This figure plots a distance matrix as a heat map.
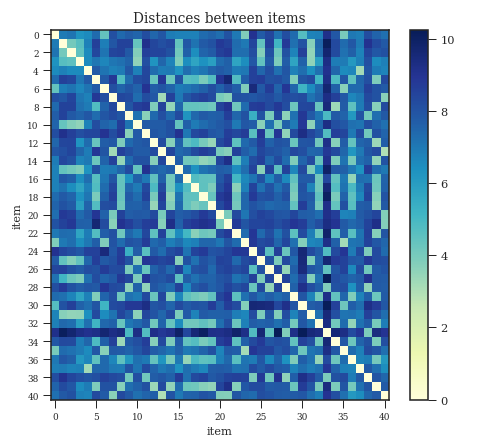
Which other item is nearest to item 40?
13
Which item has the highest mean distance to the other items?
33
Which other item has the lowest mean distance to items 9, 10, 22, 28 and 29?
36
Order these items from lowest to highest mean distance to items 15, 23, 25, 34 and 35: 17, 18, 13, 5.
17, 18, 5, 13
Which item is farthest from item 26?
30
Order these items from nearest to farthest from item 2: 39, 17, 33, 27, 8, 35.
27, 17, 35, 39, 8, 33
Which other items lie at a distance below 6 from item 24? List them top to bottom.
9, 11, 26, 28, 33, 38
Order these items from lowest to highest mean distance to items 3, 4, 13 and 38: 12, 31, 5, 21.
31, 21, 12, 5
